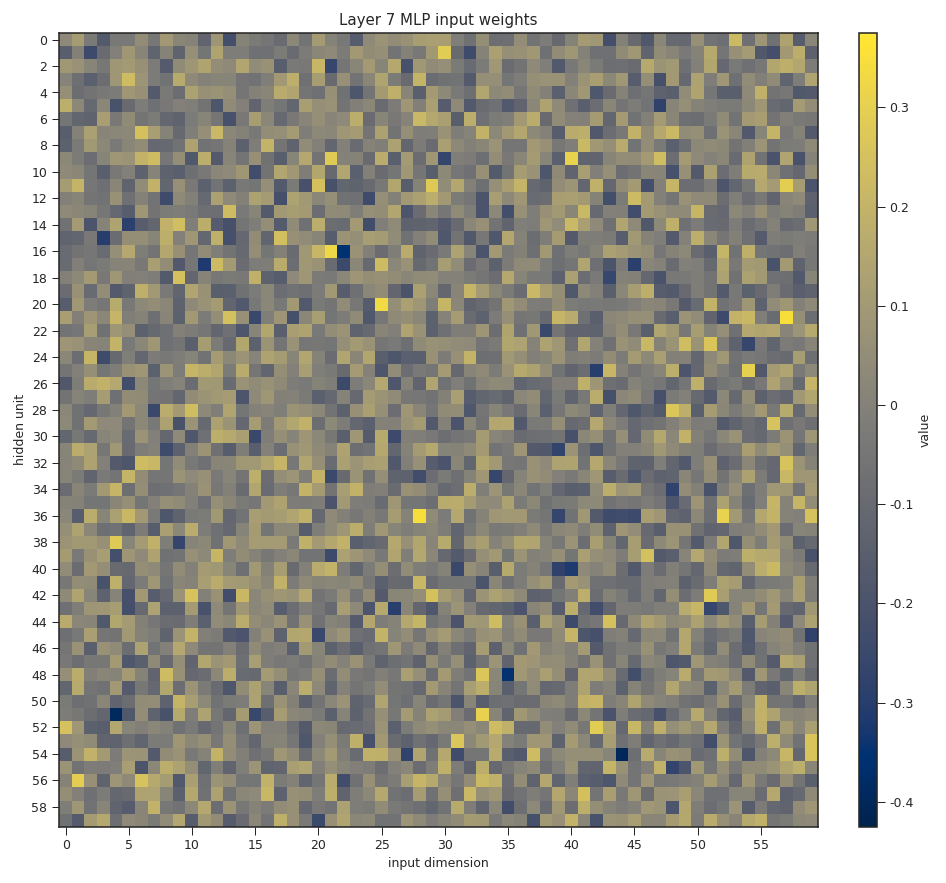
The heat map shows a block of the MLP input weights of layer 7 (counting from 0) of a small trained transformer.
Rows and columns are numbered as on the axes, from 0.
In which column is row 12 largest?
45
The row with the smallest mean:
43
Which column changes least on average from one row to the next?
53
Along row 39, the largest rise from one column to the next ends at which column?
22
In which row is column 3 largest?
26
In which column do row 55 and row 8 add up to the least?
48
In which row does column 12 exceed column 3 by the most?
15
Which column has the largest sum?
25
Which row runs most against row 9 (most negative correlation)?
35
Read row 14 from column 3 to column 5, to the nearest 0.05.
0 0.15 -0.3
